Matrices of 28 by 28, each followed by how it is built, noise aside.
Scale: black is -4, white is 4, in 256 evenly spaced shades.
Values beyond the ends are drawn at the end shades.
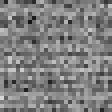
blocks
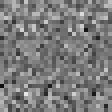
repeating columns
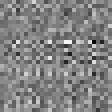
low rank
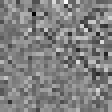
upper triangular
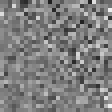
upper triangular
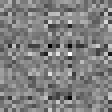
low rank
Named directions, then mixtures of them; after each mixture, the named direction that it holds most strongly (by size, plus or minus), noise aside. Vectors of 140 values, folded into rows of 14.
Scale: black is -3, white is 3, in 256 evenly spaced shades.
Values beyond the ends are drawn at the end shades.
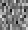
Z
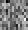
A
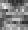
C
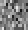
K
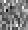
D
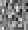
K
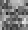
C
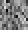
A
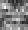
C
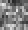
C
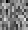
A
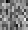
A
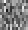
D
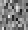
K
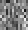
A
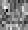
C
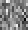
A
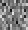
Z
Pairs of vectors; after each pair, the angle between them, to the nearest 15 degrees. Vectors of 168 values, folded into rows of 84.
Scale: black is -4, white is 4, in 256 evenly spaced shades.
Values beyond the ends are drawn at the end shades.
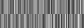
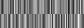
15 degrees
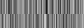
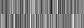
75 degrees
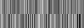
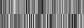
135 degrees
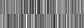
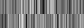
150 degrees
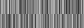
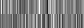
60 degrees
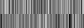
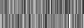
135 degrees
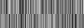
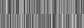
150 degrees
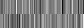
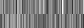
135 degrees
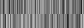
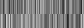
15 degrees
